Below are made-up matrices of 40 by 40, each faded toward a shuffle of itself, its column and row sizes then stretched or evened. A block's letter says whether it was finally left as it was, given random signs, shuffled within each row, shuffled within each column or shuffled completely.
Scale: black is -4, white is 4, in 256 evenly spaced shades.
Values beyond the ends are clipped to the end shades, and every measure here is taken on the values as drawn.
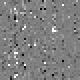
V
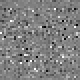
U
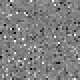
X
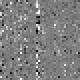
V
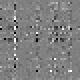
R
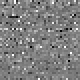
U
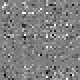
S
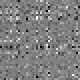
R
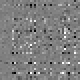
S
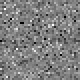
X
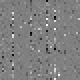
V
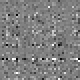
S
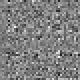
S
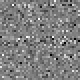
U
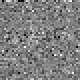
U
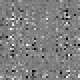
S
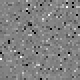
X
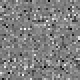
U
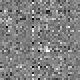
S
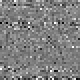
U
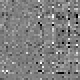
R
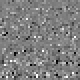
U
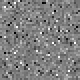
X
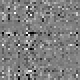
S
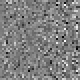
V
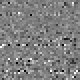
U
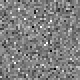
X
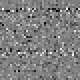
U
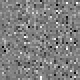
V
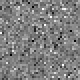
X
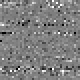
U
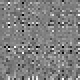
R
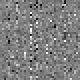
V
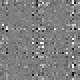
R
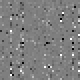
V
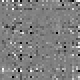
S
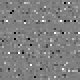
U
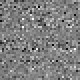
U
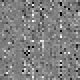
V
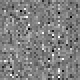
V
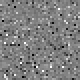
X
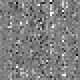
V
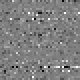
U
